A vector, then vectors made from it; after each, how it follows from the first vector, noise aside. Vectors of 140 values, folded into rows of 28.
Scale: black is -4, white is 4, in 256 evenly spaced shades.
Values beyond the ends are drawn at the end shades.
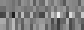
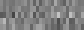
shrunk.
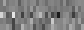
negated, partly zeroed.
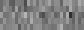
reversed, shrunk.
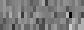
negated, partly zeroed.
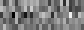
reversed, negated.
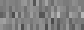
shrunk.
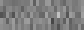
shrunk.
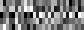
reversed, negated, scaled up.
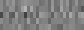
reversed, negated, shrunk.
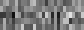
sign-scrambled.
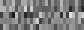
reversed, negated.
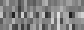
sign-scrambled.
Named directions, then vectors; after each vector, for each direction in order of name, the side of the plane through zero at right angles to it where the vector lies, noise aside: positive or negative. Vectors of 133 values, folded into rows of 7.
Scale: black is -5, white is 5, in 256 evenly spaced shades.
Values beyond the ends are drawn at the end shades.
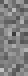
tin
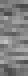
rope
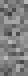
positive, negative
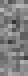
negative, positive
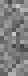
negative, negative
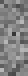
positive, positive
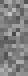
negative, positive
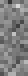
negative, negative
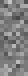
negative, positive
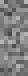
positive, negative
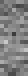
positive, positive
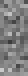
negative, positive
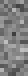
positive, positive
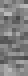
negative, positive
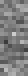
negative, negative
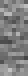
negative, positive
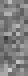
negative, positive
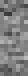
positive, negative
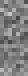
negative, positive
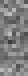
negative, positive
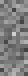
negative, negative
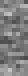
negative, positive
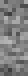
positive, negative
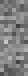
positive, positive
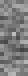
negative, negative
